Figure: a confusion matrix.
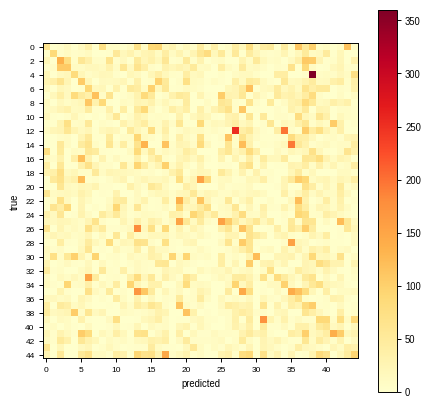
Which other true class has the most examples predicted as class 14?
35
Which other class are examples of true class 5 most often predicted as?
16
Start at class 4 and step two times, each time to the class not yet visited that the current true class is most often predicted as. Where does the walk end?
20
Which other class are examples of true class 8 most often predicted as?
6
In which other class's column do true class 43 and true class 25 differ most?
19
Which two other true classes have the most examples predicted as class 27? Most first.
12, 34
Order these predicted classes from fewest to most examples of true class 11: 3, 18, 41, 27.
18, 27, 3, 41
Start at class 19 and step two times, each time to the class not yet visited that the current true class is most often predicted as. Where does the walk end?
36
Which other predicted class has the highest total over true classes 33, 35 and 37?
13
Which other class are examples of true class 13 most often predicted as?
26
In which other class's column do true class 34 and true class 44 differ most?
17
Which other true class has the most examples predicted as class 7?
30
